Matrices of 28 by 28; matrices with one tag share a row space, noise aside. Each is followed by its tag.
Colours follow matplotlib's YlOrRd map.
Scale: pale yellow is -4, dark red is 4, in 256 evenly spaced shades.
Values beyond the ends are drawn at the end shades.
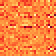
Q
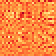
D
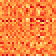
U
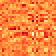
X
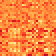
X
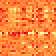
X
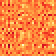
D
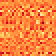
U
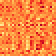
U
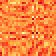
X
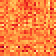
Q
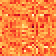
X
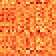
U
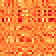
D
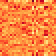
X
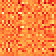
D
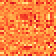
Q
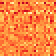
Q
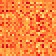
U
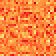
Q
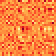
D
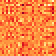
D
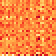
U
